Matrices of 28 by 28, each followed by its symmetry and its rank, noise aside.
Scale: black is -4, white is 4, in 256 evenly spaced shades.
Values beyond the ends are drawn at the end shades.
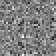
no symmetry, rank six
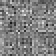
antisymmetric, rank six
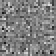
no symmetry, rank six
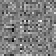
no symmetry, rank six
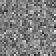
no symmetry, rank seven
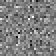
no symmetry, rank five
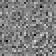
symmetric, rank five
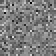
symmetric, rank seven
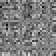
no symmetry, rank five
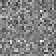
no symmetry, rank seven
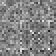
symmetric, rank five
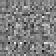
no symmetry, rank five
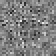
symmetric, rank six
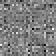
no symmetry, rank five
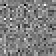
no symmetry, rank five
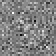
symmetric, rank five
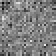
symmetric, rank five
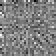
antisymmetric, rank six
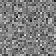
no symmetry, rank six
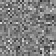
no symmetry, rank seven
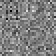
no symmetry, rank five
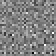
no symmetry, rank five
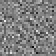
antisymmetric, rank six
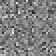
no symmetry, rank six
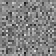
no symmetry, rank five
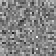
symmetric, rank seven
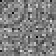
symmetric, rank six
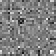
symmetric, rank five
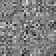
symmetric, rank six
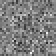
no symmetry, rank five
